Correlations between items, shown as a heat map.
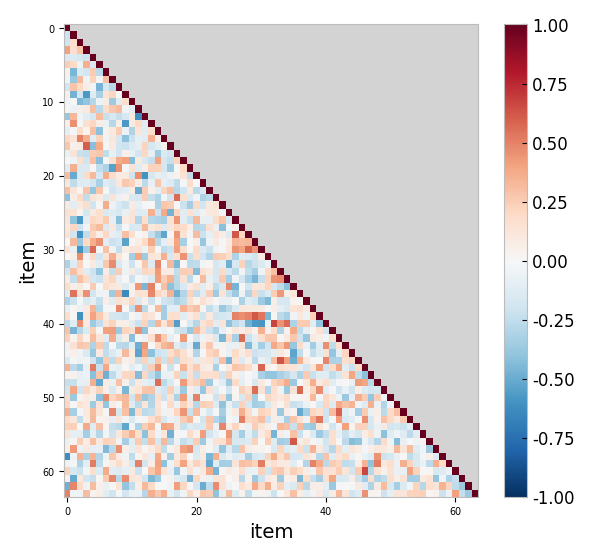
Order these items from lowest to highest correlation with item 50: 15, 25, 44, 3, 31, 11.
25, 15, 44, 3, 31, 11
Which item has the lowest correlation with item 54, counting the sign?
9
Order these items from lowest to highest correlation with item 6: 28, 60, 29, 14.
29, 14, 28, 60
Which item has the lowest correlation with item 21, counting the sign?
62
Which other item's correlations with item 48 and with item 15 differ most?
59
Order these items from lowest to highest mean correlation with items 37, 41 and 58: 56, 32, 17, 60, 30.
17, 30, 60, 56, 32
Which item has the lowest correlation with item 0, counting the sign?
58
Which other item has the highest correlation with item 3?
16
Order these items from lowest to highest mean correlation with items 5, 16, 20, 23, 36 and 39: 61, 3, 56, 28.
61, 56, 28, 3
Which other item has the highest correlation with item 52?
42
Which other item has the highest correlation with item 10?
55
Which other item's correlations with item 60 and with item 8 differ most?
46
